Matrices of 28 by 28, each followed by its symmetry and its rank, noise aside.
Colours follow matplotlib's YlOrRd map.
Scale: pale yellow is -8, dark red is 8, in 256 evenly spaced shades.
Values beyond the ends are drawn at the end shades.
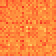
symmetric, rank six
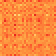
no symmetry, rank three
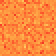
symmetric, rank six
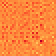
symmetric, rank four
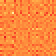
no symmetry, rank three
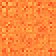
symmetric, rank four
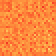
symmetric, rank four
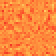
antisymmetric, rank six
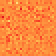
antisymmetric, rank four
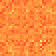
symmetric, rank four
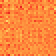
antisymmetric, rank four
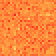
symmetric, rank six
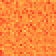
antisymmetric, rank six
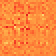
no symmetry, rank four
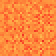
antisymmetric, rank four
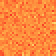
no symmetry, rank six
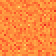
antisymmetric, rank six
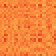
no symmetry, rank three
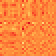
symmetric, rank three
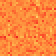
antisymmetric, rank six
